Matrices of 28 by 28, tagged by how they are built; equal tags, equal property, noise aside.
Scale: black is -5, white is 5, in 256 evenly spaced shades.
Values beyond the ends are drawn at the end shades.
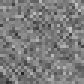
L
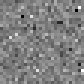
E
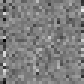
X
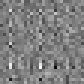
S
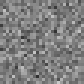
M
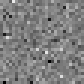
E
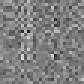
S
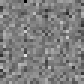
X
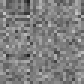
S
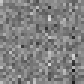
X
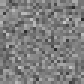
M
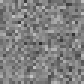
M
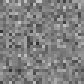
S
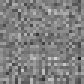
S
